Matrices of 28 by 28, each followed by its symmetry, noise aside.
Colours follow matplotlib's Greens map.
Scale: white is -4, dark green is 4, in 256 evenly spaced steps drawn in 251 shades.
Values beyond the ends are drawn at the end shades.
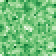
mirrored top to bottom.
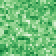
same after a half turn.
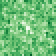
same after a half turn.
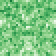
mirrored left to right.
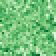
antisymmetric.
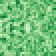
mirrored top to bottom.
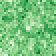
symmetric across the other diagonal.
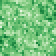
same after a half turn.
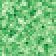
symmetric.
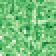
symmetric across the other diagonal.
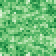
same after a half turn.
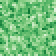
no symmetry.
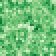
symmetric across the other diagonal.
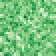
symmetric across the other diagonal.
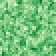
no symmetry.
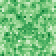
mirrored left to right.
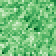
symmetric across the other diagonal.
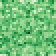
mirrored left to right.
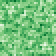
same after a half turn.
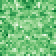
mirrored left to right.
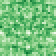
mirrored left to right.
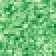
symmetric.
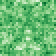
mirrored left to right.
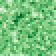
symmetric.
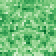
mirrored left to right.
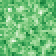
symmetric.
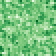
same after a half turn.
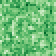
mirrored top to bottom.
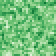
no symmetry.
